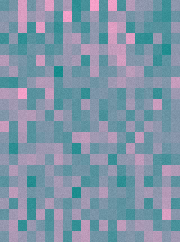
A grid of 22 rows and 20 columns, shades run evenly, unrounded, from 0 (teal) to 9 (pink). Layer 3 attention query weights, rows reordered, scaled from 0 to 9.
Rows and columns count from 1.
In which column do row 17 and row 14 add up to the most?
7
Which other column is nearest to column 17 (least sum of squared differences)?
12
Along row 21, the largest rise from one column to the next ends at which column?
10
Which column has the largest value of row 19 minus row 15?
19
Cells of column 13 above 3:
19
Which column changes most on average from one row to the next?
9
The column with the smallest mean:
4
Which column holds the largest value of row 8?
20
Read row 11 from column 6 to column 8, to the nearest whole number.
3 6 5
